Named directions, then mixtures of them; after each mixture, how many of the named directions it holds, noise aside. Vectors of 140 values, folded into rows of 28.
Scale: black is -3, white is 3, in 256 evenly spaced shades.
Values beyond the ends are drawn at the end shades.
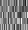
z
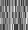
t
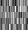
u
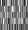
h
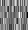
four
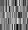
four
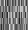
four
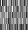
one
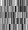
one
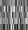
two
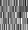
one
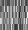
one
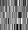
four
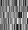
three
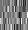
two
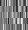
four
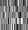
four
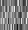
three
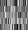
four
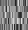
four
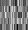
four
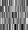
four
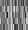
one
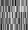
three
